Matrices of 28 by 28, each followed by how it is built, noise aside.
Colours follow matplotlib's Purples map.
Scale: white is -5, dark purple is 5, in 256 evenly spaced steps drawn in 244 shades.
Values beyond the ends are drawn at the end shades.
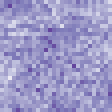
smooth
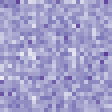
low rank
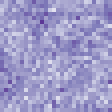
smooth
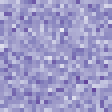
noise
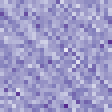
Toeplitz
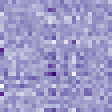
low rank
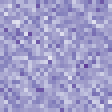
Toeplitz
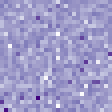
sparse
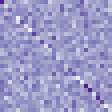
diagonal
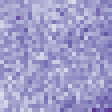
smooth
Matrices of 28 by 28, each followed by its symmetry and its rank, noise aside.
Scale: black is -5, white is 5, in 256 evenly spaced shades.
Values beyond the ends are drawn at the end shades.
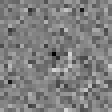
symmetric, rank six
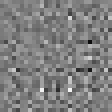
antisymmetric, rank four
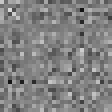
symmetric, rank four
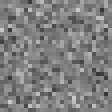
antisymmetric, rank eight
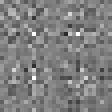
symmetric, rank four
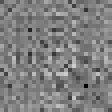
symmetric, rank six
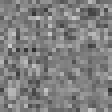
antisymmetric, rank six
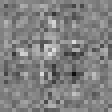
symmetric, rank four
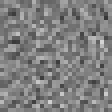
no symmetry, rank six
